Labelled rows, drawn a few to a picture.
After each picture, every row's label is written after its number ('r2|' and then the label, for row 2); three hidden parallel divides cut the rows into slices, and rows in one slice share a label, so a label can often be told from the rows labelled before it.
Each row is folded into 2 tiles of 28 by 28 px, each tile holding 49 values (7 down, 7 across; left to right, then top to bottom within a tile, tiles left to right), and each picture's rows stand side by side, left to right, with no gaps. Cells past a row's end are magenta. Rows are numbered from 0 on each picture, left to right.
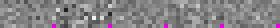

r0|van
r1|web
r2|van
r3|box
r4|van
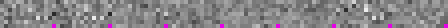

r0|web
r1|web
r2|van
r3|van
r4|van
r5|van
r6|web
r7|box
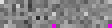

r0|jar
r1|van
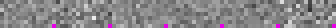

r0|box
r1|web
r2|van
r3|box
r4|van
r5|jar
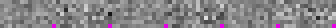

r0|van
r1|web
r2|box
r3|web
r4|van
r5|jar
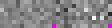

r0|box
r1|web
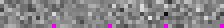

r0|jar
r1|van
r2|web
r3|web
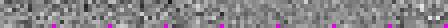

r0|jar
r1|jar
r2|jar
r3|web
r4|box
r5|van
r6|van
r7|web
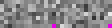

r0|web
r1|jar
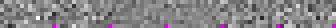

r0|web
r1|web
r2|van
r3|van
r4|jar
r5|jar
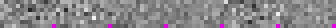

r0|jar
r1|web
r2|box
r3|box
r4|jar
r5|box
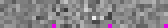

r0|van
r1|web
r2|van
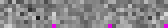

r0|jar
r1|van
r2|jar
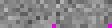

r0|van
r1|box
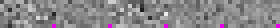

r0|web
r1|van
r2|jar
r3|van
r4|van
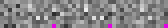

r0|web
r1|web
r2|web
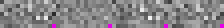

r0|web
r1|van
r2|web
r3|web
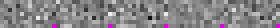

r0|web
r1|jar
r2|jar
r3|box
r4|jar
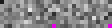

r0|web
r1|web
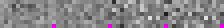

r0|van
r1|box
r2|web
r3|web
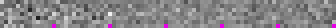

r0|jar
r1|jar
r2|van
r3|van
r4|van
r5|box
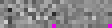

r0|web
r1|box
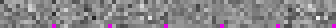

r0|web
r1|jar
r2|web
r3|van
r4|van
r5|web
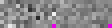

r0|jar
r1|box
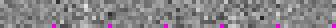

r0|van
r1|web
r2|box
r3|web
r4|jar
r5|van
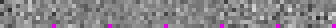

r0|web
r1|van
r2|box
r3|van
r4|web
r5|jar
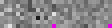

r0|jar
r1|van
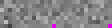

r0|box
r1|box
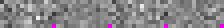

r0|web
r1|box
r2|web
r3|van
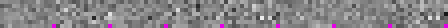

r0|van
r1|jar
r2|van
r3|jar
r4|web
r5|van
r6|box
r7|web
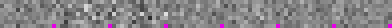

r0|van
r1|web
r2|jar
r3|box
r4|box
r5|box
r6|box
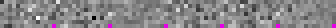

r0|web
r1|jar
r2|van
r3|jar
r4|jar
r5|box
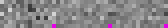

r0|jar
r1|box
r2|box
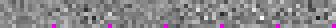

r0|van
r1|jar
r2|box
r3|web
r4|web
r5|jar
